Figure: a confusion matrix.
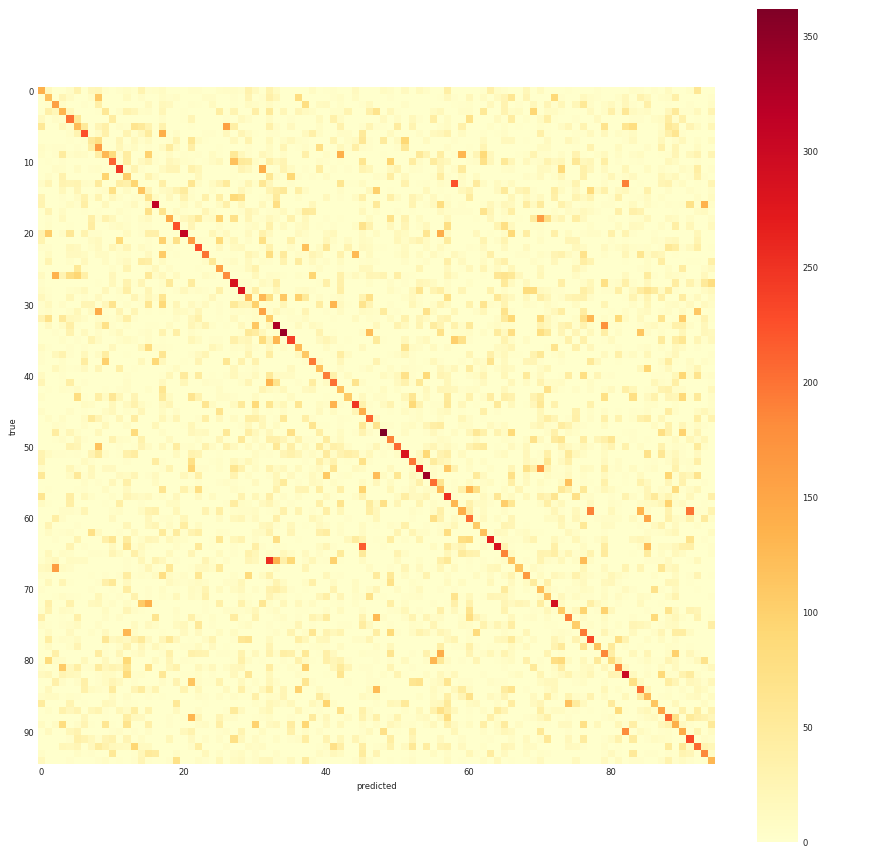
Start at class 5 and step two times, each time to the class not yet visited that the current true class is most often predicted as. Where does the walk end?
2
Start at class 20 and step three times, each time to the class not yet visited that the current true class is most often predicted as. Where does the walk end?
85
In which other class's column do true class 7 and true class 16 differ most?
93
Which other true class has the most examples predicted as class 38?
26
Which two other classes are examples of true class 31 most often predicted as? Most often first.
8, 92
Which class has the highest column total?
32
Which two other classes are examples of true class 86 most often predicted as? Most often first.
74, 40
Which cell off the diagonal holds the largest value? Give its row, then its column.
66, 32
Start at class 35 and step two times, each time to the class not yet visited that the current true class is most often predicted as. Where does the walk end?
79
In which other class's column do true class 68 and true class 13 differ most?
58
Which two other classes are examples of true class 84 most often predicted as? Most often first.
47, 36
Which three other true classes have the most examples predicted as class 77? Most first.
59, 32, 14
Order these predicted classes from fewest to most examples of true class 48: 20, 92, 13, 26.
20, 92, 26, 13
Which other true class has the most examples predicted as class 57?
53
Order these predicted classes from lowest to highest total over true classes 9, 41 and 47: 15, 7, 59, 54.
7, 54, 15, 59
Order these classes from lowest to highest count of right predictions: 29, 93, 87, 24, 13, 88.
24, 13, 29, 87, 93, 88
